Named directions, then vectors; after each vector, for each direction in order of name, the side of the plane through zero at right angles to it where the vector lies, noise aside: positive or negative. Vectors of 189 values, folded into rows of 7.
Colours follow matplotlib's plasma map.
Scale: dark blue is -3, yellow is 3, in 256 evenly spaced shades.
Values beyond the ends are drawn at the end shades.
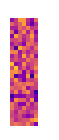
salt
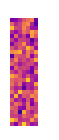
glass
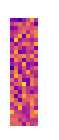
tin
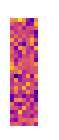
negative, positive, negative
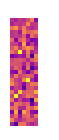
positive, negative, negative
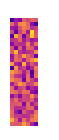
positive, positive, positive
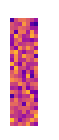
positive, positive, positive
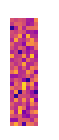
negative, positive, positive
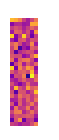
negative, negative, negative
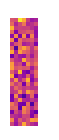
positive, positive, negative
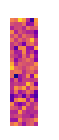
negative, positive, negative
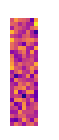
negative, positive, negative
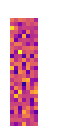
positive, negative, negative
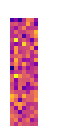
positive, negative, positive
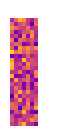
positive, positive, negative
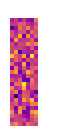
negative, positive, positive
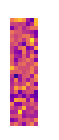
negative, positive, negative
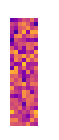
positive, positive, positive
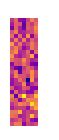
negative, negative, positive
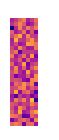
negative, positive, positive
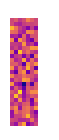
positive, negative, negative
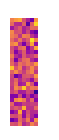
negative, positive, negative
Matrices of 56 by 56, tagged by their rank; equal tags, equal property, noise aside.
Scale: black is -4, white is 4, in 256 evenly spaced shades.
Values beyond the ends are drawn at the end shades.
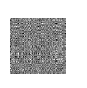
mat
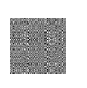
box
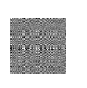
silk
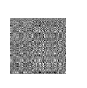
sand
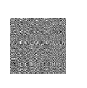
sand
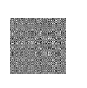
box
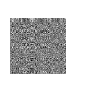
mat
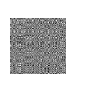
sand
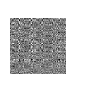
mat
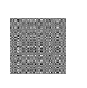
silk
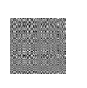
silk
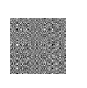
box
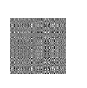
silk
